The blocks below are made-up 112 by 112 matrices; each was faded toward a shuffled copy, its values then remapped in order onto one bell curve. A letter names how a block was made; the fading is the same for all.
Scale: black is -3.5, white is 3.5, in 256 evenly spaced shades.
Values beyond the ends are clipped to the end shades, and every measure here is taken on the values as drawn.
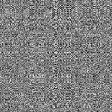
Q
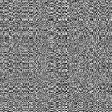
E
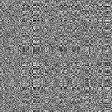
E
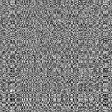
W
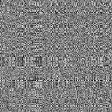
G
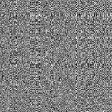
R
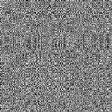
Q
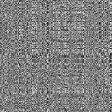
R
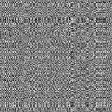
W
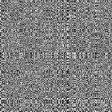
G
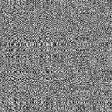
Q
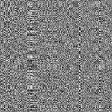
R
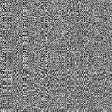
R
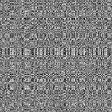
W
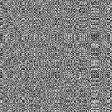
W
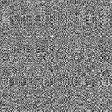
Q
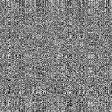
Q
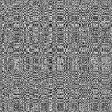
W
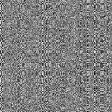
R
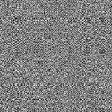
Q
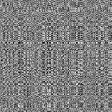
E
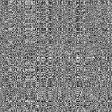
G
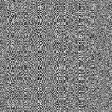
R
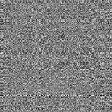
Q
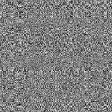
Q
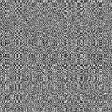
E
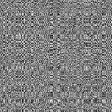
W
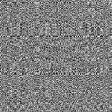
Q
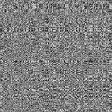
Q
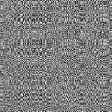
E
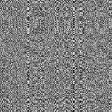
R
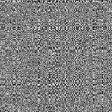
G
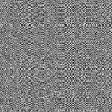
W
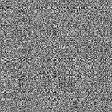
Q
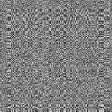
W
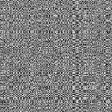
W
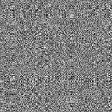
Q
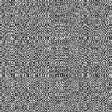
E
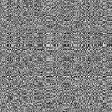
G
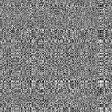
G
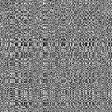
W
